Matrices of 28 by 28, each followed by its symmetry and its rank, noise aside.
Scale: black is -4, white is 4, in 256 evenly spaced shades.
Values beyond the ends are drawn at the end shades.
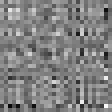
no symmetry, rank three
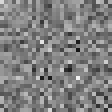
symmetric, rank four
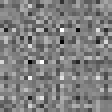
antisymmetric, rank four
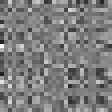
no symmetry, rank three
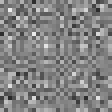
symmetric, rank four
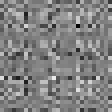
no symmetry, rank three
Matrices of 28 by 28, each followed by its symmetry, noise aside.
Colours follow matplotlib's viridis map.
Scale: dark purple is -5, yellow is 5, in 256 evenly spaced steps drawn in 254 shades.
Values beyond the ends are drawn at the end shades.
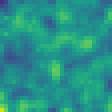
no symmetry.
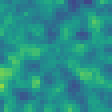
antisymmetric.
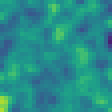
no symmetry.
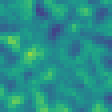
antisymmetric.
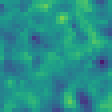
no symmetry.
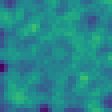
symmetric across the other diagonal.
